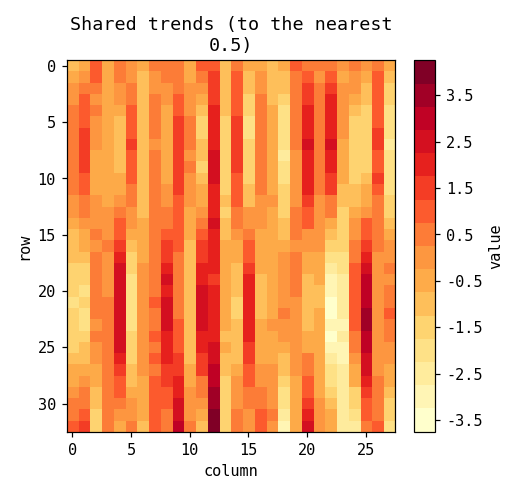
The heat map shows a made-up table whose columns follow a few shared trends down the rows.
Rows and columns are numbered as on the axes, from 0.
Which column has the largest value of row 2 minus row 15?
22
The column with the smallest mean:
23
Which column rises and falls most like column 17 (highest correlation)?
12
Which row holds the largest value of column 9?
32
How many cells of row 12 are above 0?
9
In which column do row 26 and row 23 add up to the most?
25
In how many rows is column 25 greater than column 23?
22
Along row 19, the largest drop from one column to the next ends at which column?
5
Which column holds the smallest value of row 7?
27
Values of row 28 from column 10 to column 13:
-0.5 0.5 3 -1.5
